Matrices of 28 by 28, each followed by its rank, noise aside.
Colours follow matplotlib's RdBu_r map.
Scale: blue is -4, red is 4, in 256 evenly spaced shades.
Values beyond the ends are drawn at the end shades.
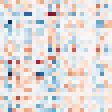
three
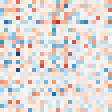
eight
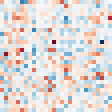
six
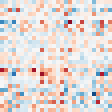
four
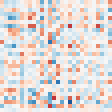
three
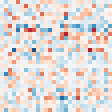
six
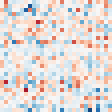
six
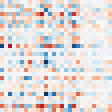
three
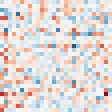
eight
